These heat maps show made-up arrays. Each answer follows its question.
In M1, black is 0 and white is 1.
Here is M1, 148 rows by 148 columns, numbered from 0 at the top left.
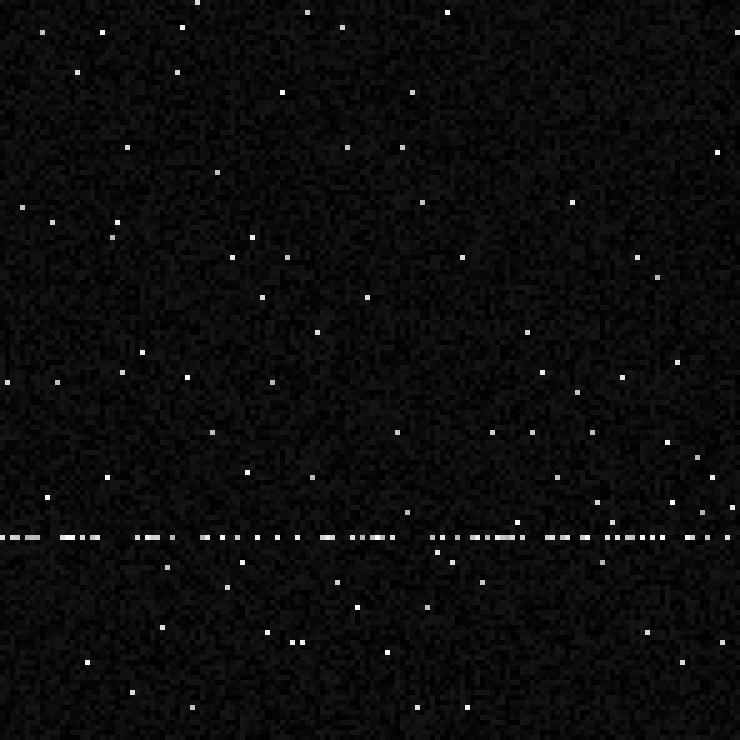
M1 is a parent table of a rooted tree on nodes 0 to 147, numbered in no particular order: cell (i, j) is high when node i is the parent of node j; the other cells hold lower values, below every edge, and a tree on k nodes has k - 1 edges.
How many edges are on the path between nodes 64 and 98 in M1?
3
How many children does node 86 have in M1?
5
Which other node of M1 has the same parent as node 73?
52
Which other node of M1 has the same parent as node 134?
119
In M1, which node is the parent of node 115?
78
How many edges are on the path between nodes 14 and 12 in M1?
2
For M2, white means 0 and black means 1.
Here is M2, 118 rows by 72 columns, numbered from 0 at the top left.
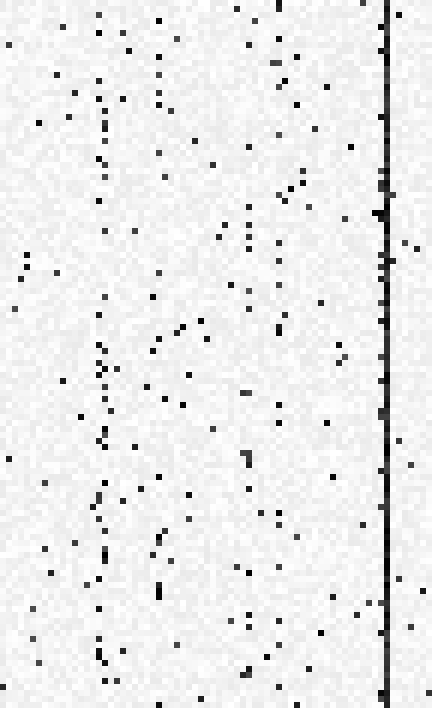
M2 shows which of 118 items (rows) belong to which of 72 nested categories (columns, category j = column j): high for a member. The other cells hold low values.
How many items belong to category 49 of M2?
4
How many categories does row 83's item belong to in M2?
3
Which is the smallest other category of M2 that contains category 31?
16
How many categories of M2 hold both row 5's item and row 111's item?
1
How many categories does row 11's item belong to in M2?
1
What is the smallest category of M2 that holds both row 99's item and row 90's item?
26
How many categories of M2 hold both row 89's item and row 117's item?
3
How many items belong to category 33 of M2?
2
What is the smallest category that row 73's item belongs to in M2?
66
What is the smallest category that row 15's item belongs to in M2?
12
